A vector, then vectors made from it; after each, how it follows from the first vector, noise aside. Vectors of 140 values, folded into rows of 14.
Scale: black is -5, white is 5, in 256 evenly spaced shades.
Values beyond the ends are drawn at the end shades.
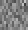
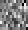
negated, scaled up.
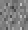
reversed, negated, partly zeroed.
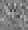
reversed, negated, partly zeroed.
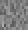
reversed, negated, shrunk.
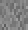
reversed, negated, shrunk.
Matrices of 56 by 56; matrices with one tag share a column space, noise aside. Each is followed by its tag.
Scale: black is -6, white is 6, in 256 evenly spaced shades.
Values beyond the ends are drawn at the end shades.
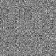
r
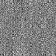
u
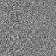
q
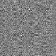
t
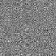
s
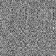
r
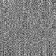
u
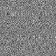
q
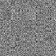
r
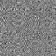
t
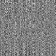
u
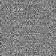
t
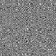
s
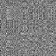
r
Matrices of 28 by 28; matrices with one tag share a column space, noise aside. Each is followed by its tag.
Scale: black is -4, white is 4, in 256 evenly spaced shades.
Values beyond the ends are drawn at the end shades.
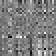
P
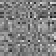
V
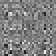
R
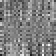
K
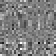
R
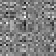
V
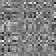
V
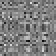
V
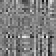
P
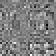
R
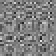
V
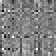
P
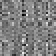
K
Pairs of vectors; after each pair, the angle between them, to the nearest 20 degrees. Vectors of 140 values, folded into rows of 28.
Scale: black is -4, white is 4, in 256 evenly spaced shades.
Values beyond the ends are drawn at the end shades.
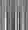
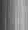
80 degrees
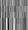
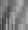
60 degrees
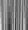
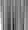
60 degrees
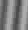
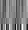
60 degrees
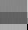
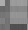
120 degrees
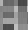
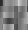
140 degrees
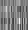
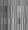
140 degrees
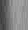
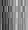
40 degrees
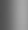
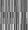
100 degrees
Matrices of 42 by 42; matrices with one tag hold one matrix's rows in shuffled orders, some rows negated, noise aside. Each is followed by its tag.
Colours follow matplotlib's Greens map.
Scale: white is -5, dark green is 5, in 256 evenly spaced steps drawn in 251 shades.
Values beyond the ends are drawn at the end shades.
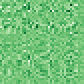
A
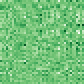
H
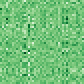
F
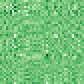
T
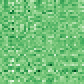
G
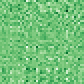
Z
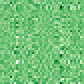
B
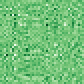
T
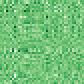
T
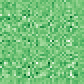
A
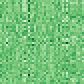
F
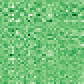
G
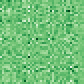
A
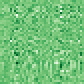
B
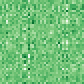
F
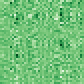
B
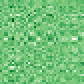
G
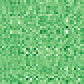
Z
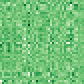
A
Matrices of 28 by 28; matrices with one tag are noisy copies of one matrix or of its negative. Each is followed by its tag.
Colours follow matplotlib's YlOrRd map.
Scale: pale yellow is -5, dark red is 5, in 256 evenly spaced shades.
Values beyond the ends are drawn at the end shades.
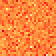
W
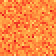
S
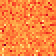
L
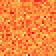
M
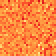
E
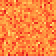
E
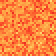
M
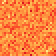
S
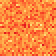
S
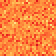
S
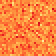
L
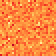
L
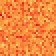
L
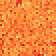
E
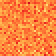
E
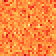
S
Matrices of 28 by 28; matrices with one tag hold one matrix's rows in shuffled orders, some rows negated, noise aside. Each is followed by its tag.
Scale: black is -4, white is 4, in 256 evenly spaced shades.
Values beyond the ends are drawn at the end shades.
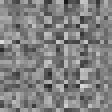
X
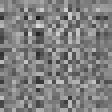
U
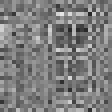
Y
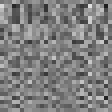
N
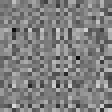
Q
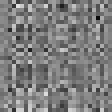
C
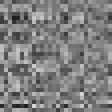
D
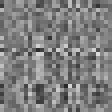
U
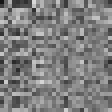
D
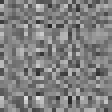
U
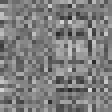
Y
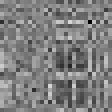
Y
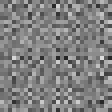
Q
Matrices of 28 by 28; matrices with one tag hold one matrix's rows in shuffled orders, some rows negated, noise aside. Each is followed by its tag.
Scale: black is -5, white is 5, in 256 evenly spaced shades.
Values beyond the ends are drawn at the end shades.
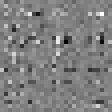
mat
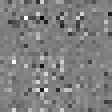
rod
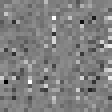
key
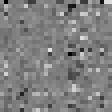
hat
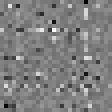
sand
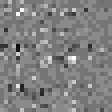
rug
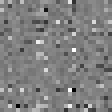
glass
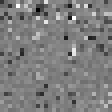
glass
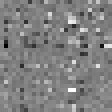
hat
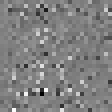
rod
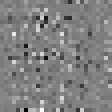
rod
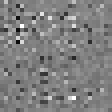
rug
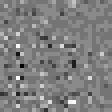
rug
